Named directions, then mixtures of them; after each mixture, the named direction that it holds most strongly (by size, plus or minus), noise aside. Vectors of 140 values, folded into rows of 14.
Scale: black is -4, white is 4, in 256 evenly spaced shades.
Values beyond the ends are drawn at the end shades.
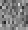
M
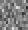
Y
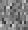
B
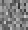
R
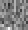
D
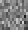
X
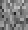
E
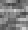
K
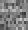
K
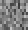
R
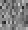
M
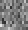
B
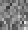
B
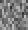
Y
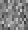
X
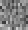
M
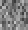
M
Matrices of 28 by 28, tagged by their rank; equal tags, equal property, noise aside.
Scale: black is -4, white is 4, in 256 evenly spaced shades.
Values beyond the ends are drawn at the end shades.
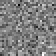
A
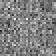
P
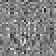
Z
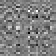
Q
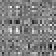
Q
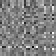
Q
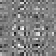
Q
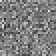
A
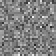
Z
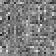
Z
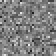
A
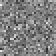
A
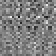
Q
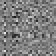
P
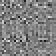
P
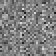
A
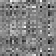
Q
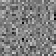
Z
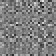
P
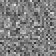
Z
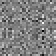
P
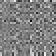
Q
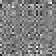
Q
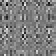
Q
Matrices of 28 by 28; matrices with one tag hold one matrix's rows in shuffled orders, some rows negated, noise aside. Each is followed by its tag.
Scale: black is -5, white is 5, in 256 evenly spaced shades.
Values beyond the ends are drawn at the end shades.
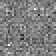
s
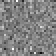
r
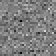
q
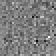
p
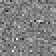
r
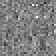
p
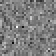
r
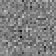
q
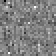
s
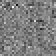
r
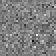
p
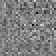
p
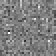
s
